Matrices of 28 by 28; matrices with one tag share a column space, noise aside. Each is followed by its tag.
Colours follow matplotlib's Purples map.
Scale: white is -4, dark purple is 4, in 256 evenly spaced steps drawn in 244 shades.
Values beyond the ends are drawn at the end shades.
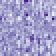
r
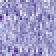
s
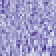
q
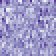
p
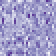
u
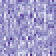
u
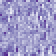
s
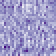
q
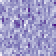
p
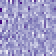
p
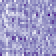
u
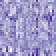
s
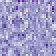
p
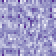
p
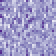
p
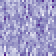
s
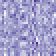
u
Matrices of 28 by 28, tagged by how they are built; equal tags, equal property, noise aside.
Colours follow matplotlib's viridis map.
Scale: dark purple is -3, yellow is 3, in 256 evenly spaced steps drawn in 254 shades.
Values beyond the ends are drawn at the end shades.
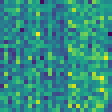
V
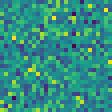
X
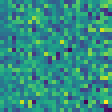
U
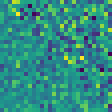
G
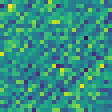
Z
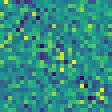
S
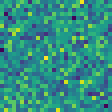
X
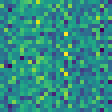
U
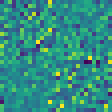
S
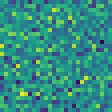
X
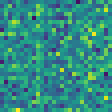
U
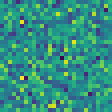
X
